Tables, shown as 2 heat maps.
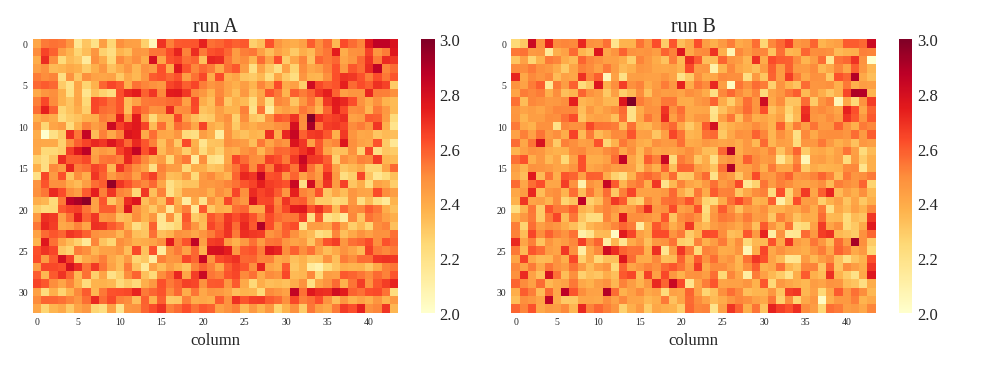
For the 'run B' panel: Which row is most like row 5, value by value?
1
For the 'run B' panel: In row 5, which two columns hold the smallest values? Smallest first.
26, 4
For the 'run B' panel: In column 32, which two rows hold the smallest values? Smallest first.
19, 14
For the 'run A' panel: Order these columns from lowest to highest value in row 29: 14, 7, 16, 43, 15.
7, 14, 16, 15, 43
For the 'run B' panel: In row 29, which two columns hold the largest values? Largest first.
19, 17
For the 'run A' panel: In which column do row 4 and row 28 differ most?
3
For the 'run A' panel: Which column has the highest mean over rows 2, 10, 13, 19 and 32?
12
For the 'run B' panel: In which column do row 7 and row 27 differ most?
14
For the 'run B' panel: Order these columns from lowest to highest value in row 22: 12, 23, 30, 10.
23, 10, 12, 30
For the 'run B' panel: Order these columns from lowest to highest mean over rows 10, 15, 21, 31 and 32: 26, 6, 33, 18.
6, 33, 18, 26
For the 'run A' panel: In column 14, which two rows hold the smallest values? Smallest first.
0, 26
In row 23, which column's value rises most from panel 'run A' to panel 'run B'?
13
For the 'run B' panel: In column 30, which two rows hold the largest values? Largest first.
7, 23
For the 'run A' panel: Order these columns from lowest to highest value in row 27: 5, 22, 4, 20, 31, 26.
31, 22, 26, 20, 5, 4
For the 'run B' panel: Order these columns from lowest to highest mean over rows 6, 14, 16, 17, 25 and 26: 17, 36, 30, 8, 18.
8, 18, 36, 30, 17
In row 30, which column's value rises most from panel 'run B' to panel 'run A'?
37
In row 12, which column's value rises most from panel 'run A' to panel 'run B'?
3
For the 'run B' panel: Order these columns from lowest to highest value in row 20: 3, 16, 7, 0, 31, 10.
0, 3, 31, 10, 7, 16
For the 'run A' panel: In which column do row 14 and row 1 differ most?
19
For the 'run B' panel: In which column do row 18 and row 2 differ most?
38
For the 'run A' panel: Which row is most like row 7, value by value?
8
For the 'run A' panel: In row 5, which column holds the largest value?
33
